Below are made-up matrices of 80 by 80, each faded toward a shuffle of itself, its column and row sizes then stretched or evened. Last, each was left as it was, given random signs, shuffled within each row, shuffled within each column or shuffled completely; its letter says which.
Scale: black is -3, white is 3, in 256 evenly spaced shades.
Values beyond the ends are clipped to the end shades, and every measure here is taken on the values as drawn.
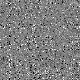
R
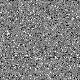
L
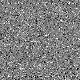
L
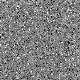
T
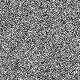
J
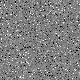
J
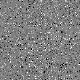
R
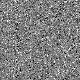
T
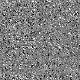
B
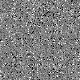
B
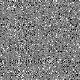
R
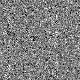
T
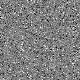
T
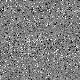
L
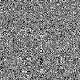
R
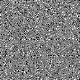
B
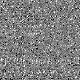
R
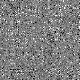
R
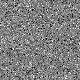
L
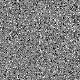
T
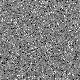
J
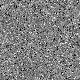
J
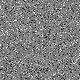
J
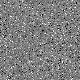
T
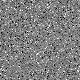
J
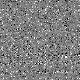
B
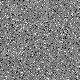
J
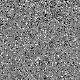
B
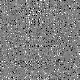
R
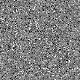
B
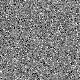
J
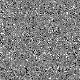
B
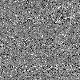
L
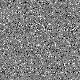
L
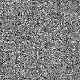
R
